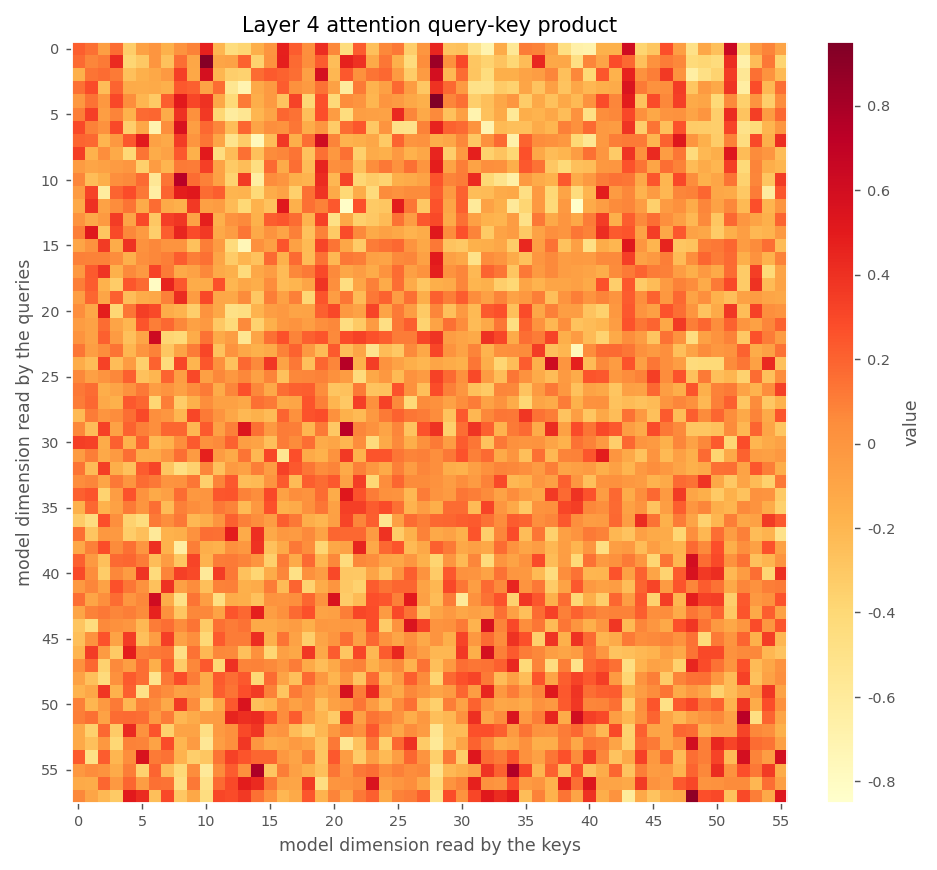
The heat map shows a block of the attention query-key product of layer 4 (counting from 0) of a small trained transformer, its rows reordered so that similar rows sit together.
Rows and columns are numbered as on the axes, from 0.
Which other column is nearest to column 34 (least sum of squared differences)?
12
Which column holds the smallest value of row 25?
22
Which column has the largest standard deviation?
28
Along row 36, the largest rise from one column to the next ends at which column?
2
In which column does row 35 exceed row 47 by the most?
39
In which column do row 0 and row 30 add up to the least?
32
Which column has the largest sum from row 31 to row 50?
48
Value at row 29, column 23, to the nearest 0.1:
0
